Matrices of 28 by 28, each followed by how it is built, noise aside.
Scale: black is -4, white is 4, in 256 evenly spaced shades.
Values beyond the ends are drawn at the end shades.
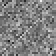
Hankel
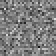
repeating columns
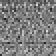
repeating columns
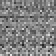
repeating columns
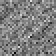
Hankel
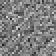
Hankel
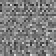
repeating columns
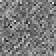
Hankel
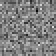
repeating columns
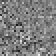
lower triangular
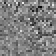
upper triangular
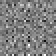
low rank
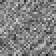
Hankel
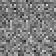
repeating columns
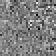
upper triangular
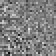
lower triangular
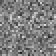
repeating columns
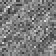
Hankel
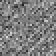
Hankel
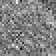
Toeplitz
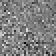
lower triangular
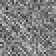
Toeplitz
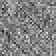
Toeplitz
